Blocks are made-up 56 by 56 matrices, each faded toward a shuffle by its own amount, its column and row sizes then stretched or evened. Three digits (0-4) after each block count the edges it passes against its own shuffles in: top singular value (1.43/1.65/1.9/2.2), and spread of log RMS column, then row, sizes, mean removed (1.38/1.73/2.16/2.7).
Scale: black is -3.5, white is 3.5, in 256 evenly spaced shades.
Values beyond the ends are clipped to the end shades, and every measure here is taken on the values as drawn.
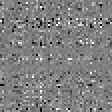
1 3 4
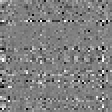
4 3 4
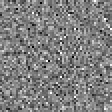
2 0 0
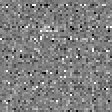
0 0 3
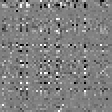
4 3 4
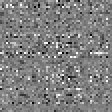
1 3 4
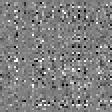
3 4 3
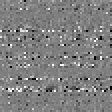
0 1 4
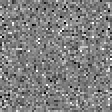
1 0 0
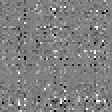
1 3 3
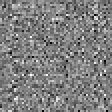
3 2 2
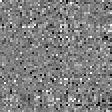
3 1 2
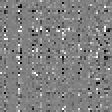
2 4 3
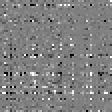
2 3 4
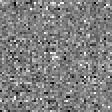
2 0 2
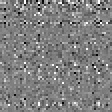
3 2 3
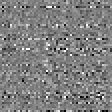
2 2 4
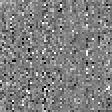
0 4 0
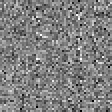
2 2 0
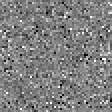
0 1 2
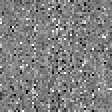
1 3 0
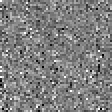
0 2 1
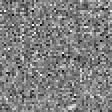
1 0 1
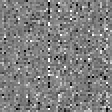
2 3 1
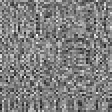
4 2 0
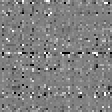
2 3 4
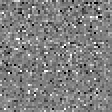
0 1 2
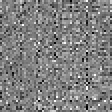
4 3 1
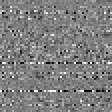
3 0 4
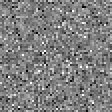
2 0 0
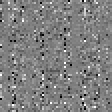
0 4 1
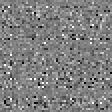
0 1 4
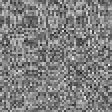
4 0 0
